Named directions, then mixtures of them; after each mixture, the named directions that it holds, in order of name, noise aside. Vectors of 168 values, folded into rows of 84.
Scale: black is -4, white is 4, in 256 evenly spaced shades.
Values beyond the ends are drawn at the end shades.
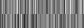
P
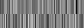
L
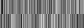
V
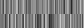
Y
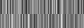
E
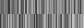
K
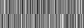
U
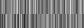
P.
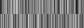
E, L, P.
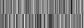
Y.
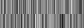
U, Y.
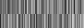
K.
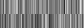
P, Y.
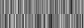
Y.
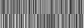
P, U, Y.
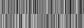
P.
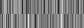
E, L, U.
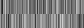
P, U, V.
